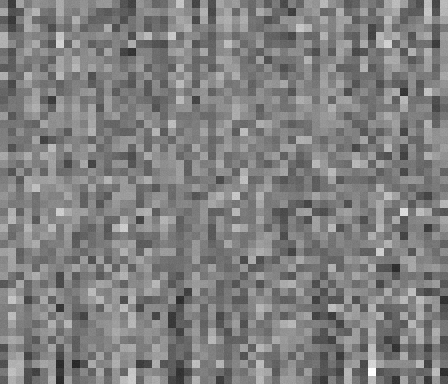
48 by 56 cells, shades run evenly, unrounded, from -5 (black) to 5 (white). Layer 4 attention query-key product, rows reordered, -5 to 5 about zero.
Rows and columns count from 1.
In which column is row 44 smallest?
50
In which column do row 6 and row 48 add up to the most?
17
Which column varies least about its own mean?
32
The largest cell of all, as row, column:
47, 47
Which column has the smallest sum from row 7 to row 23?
2
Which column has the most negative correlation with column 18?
33
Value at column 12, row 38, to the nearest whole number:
1
